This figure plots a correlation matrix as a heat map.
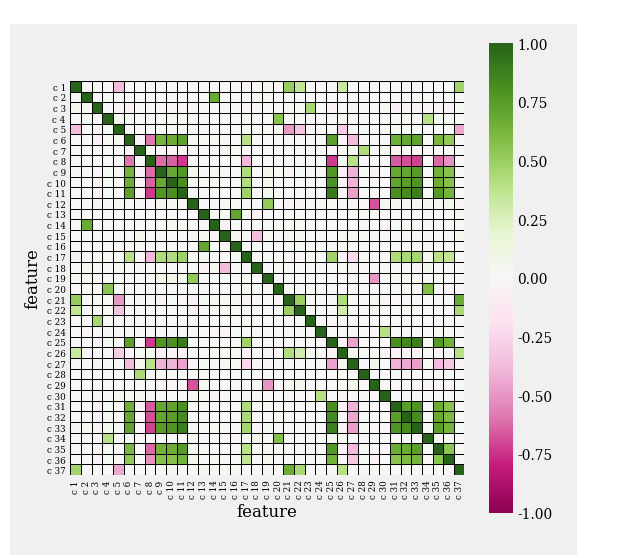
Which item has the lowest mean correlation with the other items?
c 8
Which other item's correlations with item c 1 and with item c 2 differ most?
c 14
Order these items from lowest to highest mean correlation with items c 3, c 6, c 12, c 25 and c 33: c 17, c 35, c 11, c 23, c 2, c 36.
c 2, c 23, c 17, c 36, c 35, c 11
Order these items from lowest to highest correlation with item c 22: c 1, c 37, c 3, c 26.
c 3, c 26, c 1, c 37
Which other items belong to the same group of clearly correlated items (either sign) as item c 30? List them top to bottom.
c 24
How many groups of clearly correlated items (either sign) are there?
10
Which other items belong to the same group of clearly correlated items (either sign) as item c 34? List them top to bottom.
c 4, c 20
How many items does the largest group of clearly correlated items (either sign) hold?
13
